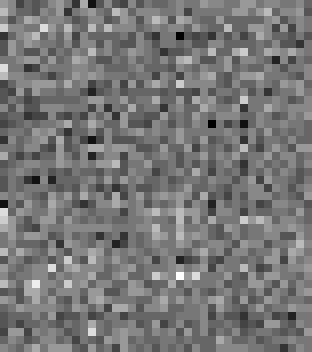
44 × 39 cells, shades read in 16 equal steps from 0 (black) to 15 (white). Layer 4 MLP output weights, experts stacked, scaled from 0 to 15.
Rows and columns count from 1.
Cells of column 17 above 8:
6
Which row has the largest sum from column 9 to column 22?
4
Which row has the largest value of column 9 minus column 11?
33
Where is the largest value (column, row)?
23, 35
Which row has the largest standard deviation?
5
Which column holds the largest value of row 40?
7
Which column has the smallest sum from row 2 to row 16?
22
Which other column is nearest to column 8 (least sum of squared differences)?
30
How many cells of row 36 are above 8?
10
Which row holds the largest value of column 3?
32
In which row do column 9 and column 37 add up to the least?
40
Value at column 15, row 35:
8
